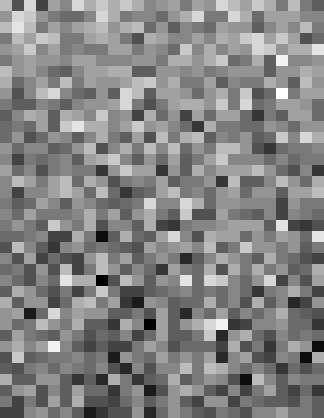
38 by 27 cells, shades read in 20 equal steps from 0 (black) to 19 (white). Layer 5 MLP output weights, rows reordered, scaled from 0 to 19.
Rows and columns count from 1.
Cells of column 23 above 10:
12
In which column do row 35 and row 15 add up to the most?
10
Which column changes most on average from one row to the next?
19
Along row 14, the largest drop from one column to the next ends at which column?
9
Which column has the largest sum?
18
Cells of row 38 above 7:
15
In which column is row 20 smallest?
24
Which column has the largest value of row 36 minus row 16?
16
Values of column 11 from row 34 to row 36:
3 9 9
